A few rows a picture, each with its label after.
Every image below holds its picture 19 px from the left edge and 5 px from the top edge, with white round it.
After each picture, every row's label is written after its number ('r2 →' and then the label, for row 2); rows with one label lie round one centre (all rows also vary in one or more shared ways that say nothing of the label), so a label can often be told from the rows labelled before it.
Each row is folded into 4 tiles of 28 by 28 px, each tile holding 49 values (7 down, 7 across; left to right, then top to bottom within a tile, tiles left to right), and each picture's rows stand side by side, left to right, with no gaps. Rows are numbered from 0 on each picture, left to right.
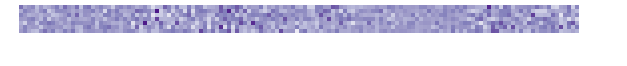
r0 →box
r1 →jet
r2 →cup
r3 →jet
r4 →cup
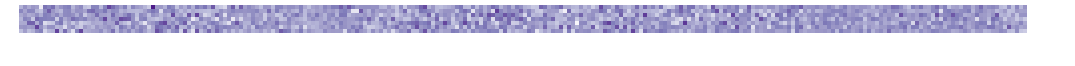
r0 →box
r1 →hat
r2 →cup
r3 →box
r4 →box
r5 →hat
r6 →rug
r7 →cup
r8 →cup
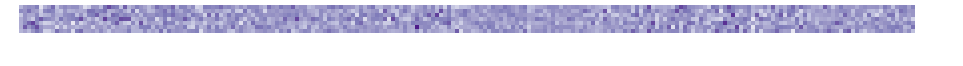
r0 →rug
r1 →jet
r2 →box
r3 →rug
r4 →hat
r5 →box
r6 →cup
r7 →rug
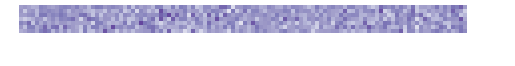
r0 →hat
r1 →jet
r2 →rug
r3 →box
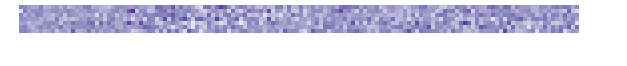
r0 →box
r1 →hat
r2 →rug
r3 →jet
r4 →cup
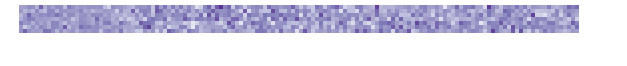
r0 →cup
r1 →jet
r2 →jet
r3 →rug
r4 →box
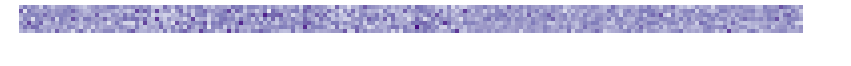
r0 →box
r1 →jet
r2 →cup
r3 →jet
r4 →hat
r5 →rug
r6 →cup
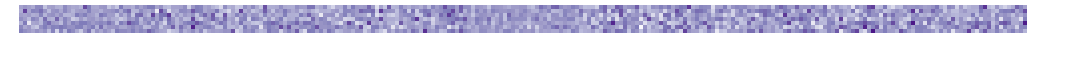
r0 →hat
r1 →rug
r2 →hat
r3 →jet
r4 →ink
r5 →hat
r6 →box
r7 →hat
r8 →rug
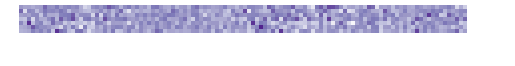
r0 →rug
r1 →jet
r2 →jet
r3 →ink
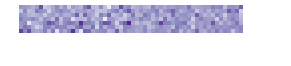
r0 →rug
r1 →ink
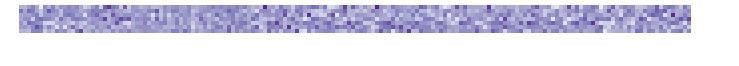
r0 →box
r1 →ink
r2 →cup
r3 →box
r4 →rug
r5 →rug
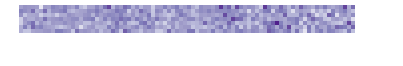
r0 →hat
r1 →box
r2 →jet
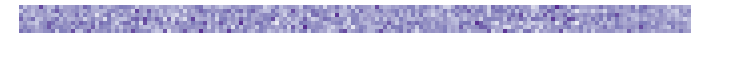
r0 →box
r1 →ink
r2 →jet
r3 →box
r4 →rug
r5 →jet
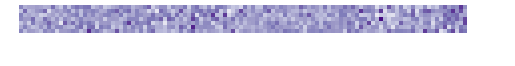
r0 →jet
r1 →hat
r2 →jet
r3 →rug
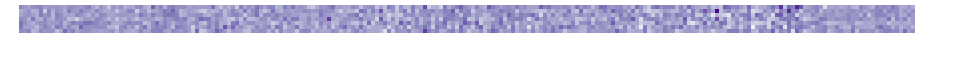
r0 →box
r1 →hat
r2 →hat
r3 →box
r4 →hat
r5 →hat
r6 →jet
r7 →hat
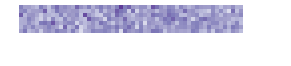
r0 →cup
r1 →box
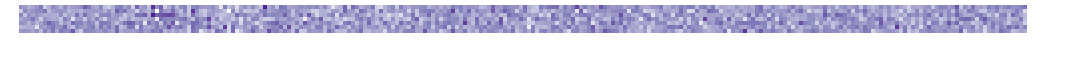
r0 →cup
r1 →box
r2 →cup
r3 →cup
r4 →box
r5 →rug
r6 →ink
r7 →rug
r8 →ink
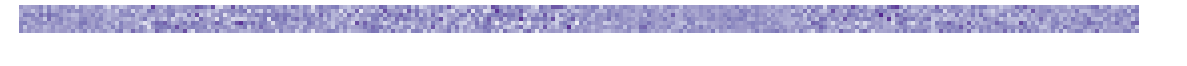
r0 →ink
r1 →cup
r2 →jet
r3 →rug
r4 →jet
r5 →box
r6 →box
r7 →jet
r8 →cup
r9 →hat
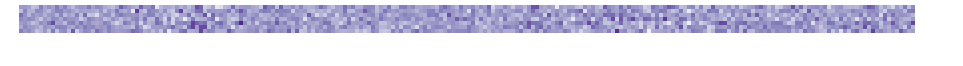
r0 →box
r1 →cup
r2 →box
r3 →box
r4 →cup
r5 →ink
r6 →ink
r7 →cup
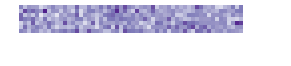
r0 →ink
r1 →hat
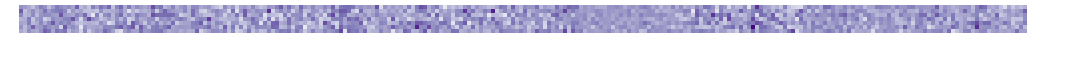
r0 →hat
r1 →rug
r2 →cup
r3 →hat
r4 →jet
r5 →jet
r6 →cup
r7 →box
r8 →box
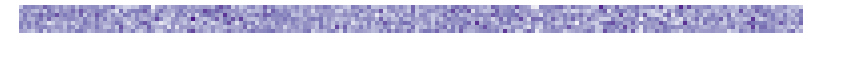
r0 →jet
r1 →cup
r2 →hat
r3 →ink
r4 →box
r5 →box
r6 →jet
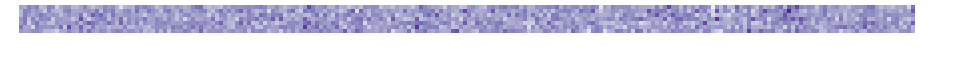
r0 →ink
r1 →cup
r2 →hat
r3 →ink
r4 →jet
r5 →hat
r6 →rug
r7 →jet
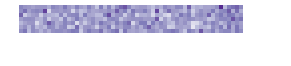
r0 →cup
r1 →hat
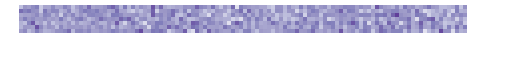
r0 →cup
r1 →hat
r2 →cup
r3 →box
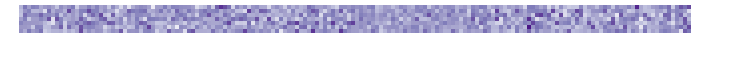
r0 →box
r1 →rug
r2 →ink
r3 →cup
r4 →jet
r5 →hat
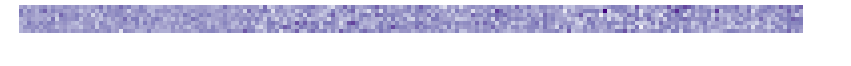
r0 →jet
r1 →jet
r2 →jet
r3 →cup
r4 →jet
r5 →ink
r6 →ink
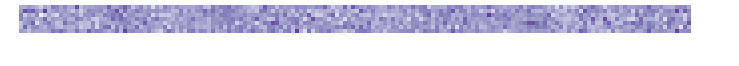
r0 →hat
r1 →cup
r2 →ink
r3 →rug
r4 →box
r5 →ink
